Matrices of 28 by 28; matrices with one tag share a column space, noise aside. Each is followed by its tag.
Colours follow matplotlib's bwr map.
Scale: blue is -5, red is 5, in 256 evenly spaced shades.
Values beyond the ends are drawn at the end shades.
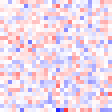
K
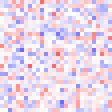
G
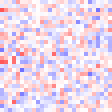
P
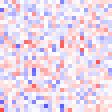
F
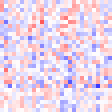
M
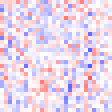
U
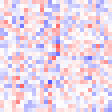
M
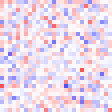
G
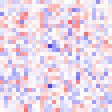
F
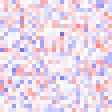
F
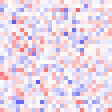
P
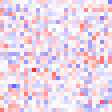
P
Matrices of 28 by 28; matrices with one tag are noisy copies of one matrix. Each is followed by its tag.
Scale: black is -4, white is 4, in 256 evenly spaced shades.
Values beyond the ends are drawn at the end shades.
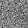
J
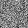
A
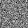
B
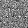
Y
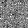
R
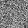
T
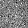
B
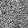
A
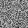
A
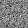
B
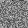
R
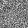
J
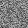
J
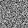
B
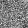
T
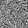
B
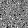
R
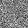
J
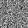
R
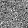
T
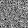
R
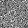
T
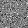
Y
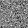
J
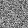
J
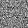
Y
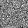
Y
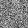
A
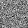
Y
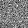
B
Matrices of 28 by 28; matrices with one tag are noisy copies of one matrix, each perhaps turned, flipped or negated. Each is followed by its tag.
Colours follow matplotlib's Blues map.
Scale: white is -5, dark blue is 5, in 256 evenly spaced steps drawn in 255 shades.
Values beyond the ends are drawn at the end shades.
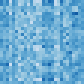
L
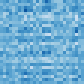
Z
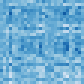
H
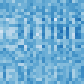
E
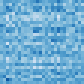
Z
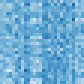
L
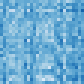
H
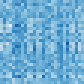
Z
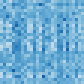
Z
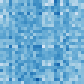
L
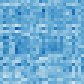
H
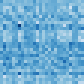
L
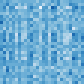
Z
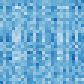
Z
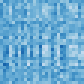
E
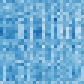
E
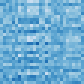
E
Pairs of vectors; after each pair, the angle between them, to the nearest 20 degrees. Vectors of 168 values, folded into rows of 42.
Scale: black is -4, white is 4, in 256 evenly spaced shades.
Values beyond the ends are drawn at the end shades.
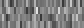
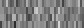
60 degrees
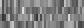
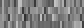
120 degrees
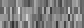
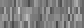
20 degrees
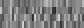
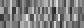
40 degrees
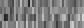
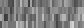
20 degrees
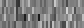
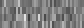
140 degrees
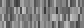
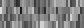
40 degrees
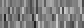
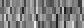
160 degrees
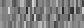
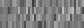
160 degrees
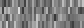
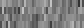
140 degrees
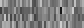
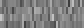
100 degrees
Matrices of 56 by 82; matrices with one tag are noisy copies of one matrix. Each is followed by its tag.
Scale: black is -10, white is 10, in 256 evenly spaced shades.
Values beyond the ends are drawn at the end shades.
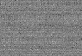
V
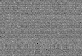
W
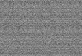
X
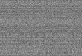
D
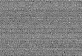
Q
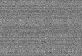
D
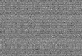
W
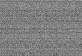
Q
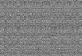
X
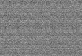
X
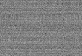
V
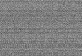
Q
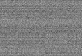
D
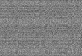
D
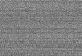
Q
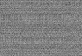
V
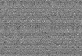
X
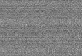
D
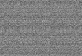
X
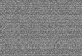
W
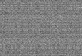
W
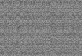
X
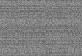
D
